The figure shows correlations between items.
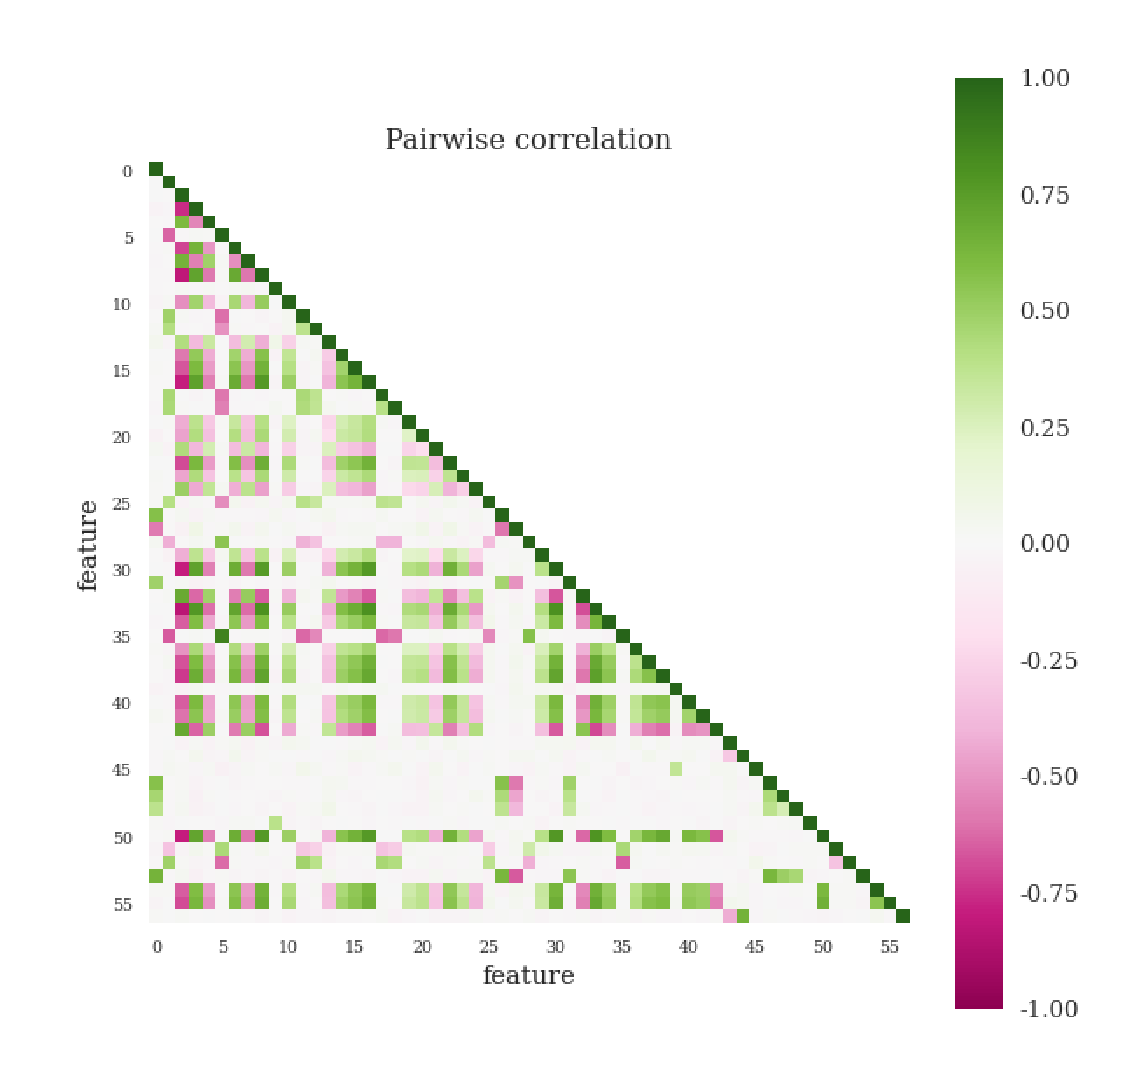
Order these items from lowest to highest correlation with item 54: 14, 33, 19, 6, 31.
31, 19, 14, 6, 33
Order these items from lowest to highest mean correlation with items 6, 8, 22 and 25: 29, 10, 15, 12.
12, 29, 10, 15
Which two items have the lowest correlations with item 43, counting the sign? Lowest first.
56, 44
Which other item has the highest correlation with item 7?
2
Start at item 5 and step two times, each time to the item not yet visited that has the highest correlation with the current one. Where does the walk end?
28
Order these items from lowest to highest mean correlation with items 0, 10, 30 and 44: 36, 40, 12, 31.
12, 31, 36, 40
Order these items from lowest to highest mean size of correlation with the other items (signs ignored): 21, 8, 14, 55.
21, 14, 55, 8
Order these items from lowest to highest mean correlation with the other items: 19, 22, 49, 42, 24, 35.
42, 24, 35, 49, 19, 22
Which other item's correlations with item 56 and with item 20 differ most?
44
